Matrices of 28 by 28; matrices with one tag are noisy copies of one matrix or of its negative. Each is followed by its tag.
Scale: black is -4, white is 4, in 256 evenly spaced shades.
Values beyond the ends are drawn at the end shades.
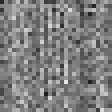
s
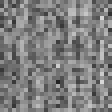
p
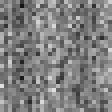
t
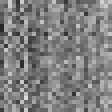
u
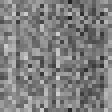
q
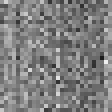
q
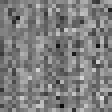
p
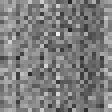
q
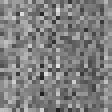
q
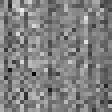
u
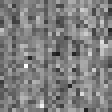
p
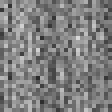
t
